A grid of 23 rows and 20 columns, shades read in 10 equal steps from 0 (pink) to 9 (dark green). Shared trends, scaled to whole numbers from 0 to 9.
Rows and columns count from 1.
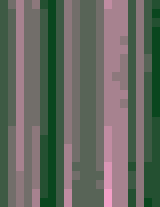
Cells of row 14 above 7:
2
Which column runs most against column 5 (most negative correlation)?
6
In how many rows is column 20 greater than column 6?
14
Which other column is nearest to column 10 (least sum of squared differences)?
13
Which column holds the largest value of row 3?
7
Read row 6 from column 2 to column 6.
6 3 5 5 7
